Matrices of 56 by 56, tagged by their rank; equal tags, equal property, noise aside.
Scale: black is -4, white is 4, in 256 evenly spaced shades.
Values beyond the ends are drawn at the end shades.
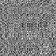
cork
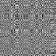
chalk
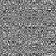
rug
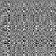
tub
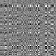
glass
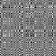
tub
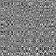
chalk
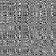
chalk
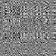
rug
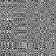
tub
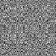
chalk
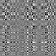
glass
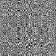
cork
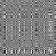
glass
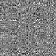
cork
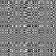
glass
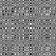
glass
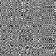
rug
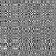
tub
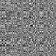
cork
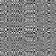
glass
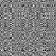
chalk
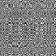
chalk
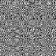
cork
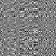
chalk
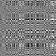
glass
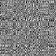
rug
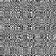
chalk
